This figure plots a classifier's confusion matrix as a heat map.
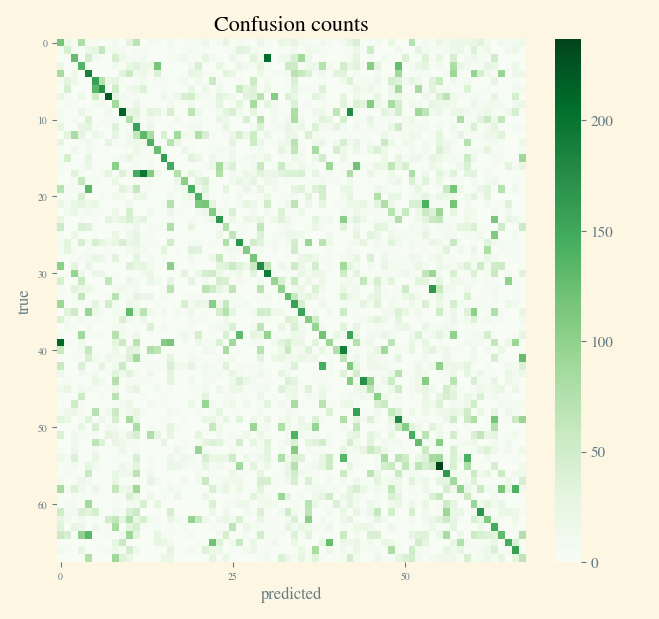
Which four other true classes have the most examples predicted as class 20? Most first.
21, 53, 12, 62
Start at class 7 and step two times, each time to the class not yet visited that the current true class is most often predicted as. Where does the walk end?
65
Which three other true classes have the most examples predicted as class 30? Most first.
2, 38, 29
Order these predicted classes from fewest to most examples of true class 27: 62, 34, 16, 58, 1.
16, 58, 1, 34, 62
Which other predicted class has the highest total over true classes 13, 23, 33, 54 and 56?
41
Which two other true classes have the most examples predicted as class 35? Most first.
2, 4
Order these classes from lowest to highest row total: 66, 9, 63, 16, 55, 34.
63, 66, 34, 16, 55, 9
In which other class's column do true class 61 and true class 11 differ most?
56
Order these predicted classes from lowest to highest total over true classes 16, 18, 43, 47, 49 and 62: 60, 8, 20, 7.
7, 20, 60, 8
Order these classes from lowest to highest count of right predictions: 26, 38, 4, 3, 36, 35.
36, 38, 3, 35, 26, 4
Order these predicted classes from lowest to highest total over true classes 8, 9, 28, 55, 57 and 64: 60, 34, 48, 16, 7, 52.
7, 16, 60, 48, 52, 34
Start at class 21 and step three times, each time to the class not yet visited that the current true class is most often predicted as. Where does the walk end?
22
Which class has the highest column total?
34
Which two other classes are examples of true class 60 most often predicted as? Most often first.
4, 36
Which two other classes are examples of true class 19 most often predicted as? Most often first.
4, 57
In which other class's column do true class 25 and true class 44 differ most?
42
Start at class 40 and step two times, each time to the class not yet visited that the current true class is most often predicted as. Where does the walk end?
67
